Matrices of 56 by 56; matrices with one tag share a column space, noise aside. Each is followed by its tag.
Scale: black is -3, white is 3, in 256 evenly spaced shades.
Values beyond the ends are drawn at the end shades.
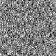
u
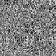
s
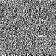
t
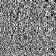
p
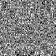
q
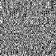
q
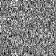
u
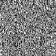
s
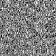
u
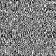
u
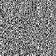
q
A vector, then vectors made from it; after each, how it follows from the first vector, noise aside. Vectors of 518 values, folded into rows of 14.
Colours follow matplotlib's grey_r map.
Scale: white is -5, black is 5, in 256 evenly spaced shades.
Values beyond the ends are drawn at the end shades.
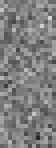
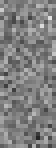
copied.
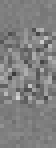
wrapped around, negated, partly zeroed.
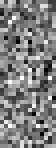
wrapped around, scaled up.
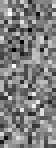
wrapped around, negated, scaled up.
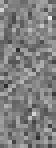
copied.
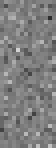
negated, partly zeroed.
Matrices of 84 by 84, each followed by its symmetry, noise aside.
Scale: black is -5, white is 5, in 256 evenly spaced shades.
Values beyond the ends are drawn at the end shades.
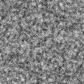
same after a half turn.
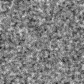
antisymmetric.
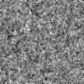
no symmetry.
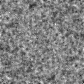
same after a half turn.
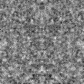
mirrored left to right.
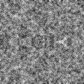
mirrored top to bottom.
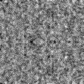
mirrored top to bottom.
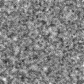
symmetric across the other diagonal.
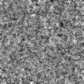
no symmetry.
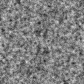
same after a half turn.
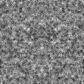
mirrored left to right.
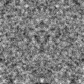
mirrored left to right.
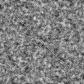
same after a half turn.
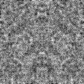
mirrored left to right.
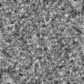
same after a half turn.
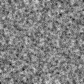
same after a half turn.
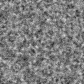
symmetric across the other diagonal.
